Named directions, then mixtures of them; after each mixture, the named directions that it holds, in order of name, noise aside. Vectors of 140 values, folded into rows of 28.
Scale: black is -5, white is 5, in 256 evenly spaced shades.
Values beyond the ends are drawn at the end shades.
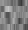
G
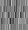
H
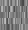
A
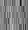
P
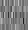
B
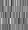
B, H.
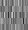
B.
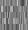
A.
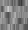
G.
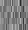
B, H, P.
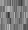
G, H.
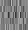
B, H, P.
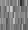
A, G, P.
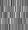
H.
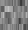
G.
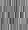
H.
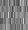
A, B, P.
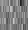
A, G, P.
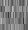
B, G.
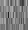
A, B, G.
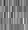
B.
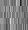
A, H, P.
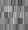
B, G, H.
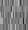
B, P.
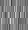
H.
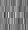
B, H, P.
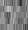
G, P.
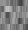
G.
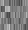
A, G, H.
